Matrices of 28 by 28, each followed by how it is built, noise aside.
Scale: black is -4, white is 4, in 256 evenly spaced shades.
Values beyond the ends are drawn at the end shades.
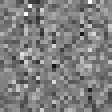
uneven columns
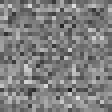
blocks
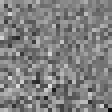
lower triangular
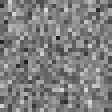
noise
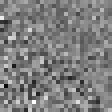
lower triangular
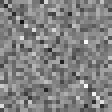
diagonal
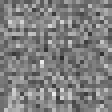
blocks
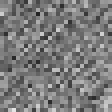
Hankel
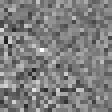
lower triangular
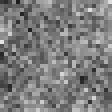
smooth
